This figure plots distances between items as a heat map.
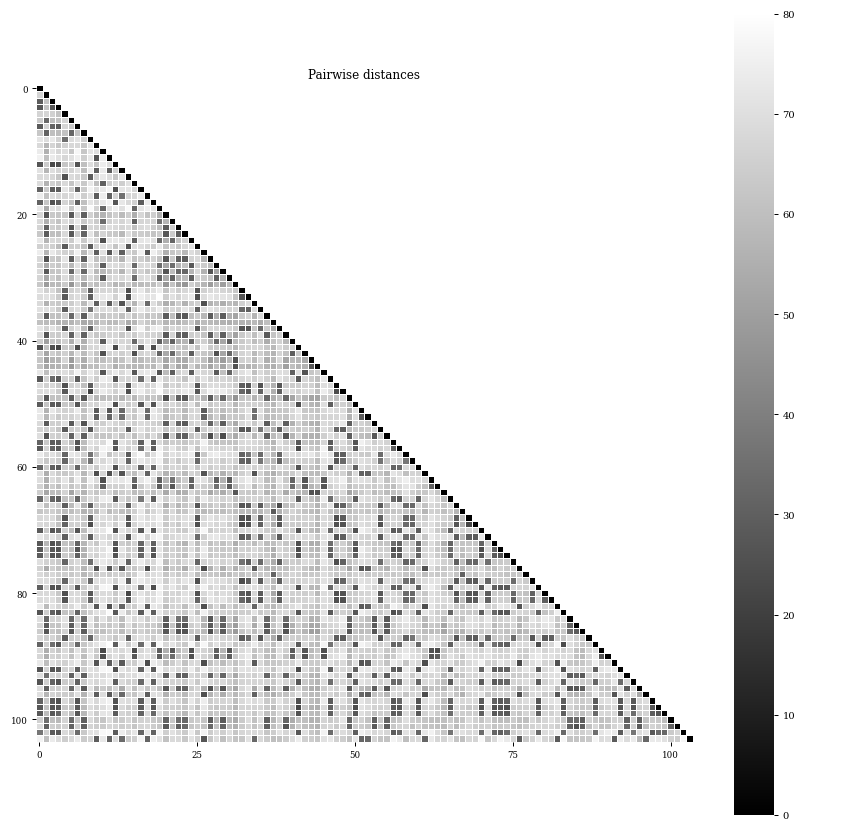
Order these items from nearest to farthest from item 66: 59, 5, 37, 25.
25, 59, 37, 5
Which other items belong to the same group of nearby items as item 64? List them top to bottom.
31, 43, 44
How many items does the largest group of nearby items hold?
27
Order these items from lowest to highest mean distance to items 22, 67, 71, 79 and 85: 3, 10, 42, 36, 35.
36, 3, 35, 42, 10
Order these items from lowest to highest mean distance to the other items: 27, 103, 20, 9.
20, 27, 9, 103
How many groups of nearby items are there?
7
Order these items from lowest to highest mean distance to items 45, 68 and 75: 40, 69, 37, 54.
69, 54, 40, 37
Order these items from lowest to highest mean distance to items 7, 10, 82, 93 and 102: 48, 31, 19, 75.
31, 19, 75, 48
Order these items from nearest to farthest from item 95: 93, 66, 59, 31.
93, 31, 66, 59
